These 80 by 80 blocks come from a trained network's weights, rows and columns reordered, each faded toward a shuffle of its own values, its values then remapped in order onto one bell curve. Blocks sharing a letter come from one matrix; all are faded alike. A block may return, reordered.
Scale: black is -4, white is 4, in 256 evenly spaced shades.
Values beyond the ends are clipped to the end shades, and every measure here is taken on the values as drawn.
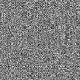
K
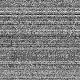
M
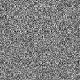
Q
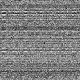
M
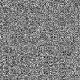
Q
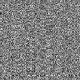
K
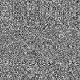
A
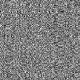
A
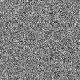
Q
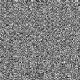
A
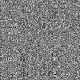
A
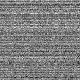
M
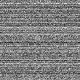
M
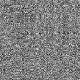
K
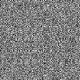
A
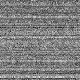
M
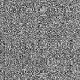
K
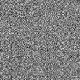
K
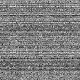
M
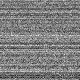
M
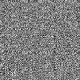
A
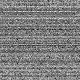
M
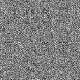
A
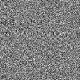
Q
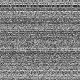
M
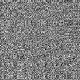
A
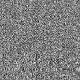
K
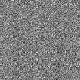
A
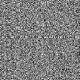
K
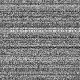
M
